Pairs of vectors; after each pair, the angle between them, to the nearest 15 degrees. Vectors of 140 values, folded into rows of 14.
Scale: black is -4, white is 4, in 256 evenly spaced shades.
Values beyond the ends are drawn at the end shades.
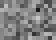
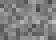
60 degrees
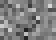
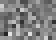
105 degrees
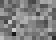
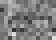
135 degrees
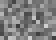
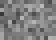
105 degrees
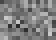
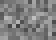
30 degrees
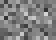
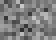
45 degrees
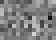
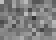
120 degrees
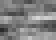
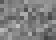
120 degrees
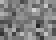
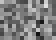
45 degrees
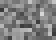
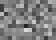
45 degrees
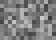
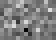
75 degrees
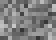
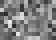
120 degrees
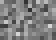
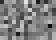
165 degrees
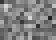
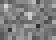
30 degrees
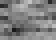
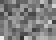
75 degrees
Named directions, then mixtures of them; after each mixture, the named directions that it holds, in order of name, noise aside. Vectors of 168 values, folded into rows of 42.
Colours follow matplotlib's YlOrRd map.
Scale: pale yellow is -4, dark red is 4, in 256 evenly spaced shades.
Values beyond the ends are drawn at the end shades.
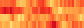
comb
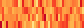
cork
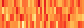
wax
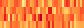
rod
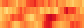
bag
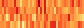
comb, wax.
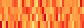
cork.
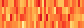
rod, wax.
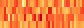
rod.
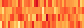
bag, cork, wax.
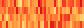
comb, cork, wax.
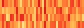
wax.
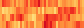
bag, wax.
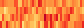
bag, cork, wax.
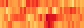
bag, rod.
